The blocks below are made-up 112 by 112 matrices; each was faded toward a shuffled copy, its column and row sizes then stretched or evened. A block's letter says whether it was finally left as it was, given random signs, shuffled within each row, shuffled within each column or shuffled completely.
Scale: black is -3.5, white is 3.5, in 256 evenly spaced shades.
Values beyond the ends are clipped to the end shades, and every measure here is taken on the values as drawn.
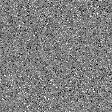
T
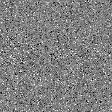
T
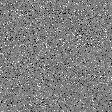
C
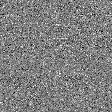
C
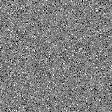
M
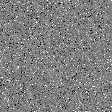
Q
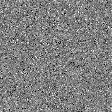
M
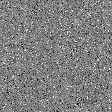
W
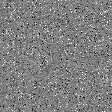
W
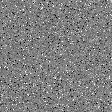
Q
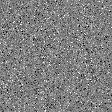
W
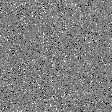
W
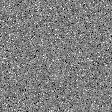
Q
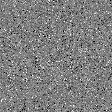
T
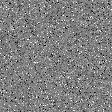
Q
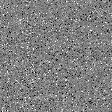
W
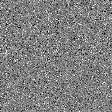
T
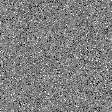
W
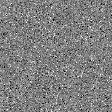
M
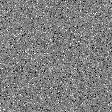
C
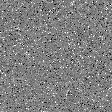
Q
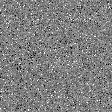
C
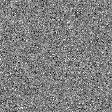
M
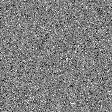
Q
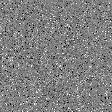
C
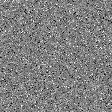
Q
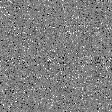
M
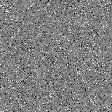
Q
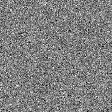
M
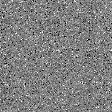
M
